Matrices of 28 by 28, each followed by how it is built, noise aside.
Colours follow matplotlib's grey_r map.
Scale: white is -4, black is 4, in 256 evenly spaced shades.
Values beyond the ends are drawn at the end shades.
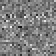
uneven rows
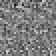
repeating columns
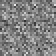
repeating columns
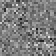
block diagonal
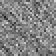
Toeplitz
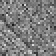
Toeplitz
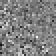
lower triangular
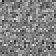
repeating columns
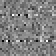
uneven rows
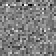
uneven rows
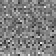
repeating columns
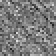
Toeplitz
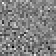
lower triangular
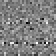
uneven rows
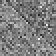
Toeplitz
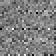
uneven rows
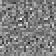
repeating columns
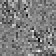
block diagonal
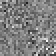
block diagonal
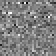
uneven rows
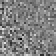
lower triangular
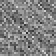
Toeplitz
